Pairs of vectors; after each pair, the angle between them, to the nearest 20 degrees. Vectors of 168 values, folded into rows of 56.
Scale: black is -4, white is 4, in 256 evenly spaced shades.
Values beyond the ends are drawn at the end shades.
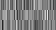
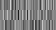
100 degrees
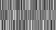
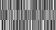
20 degrees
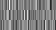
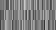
60 degrees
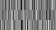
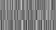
140 degrees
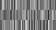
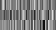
40 degrees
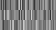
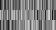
80 degrees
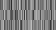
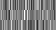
120 degrees
